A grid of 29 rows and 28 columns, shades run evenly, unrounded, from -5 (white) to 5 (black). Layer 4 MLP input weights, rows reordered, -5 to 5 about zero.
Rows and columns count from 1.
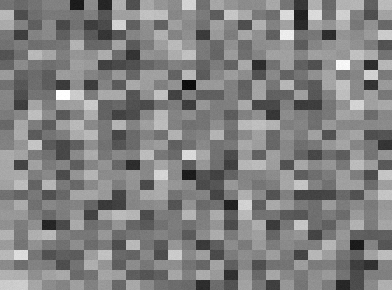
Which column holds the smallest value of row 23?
22
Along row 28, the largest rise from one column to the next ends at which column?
17
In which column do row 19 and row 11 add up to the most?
11
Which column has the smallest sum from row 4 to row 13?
25
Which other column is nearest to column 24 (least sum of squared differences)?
20
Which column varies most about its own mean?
14
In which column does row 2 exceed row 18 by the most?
2
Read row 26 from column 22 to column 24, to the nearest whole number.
2 -2 -1
